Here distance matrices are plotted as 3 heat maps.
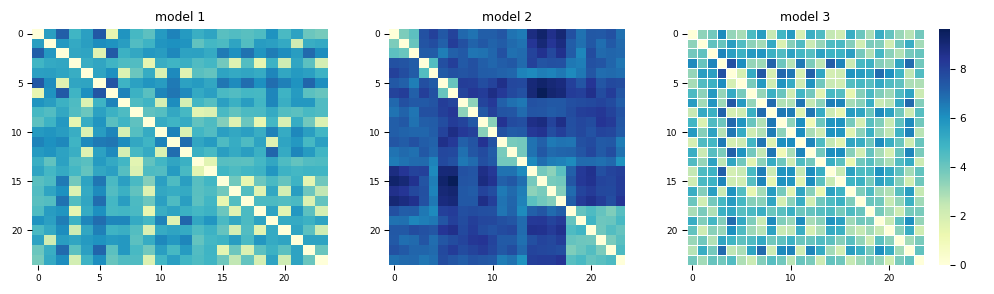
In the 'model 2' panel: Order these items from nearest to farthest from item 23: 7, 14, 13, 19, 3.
19, 13, 3, 7, 14
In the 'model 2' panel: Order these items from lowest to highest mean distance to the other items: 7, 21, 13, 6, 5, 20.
13, 21, 20, 7, 5, 6
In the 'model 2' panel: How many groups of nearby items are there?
8
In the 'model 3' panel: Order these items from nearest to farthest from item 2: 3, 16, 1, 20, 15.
20, 1, 15, 16, 3
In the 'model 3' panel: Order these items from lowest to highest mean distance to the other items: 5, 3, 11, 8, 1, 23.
23, 1, 5, 11, 8, 3
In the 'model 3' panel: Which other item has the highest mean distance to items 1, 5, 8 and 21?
3
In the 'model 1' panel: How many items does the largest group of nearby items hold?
6
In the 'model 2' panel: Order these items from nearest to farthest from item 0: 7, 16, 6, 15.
7, 6, 16, 15
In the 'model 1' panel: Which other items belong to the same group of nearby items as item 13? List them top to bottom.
8, 14
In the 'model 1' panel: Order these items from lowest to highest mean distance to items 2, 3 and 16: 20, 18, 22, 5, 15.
18, 20, 5, 15, 22
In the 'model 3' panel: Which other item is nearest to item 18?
21
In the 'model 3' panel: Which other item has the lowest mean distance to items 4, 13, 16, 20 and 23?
6
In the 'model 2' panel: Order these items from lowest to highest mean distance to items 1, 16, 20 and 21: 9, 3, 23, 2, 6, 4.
23, 2, 4, 3, 9, 6
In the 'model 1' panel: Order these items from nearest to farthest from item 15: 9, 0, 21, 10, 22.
22, 9, 0, 21, 10
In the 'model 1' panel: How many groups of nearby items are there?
8
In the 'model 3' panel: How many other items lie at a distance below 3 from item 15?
7
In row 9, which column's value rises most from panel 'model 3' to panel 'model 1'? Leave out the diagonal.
12
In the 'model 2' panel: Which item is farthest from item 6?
15
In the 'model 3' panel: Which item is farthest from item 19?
4
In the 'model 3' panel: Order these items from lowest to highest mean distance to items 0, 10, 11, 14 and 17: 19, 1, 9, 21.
1, 21, 9, 19
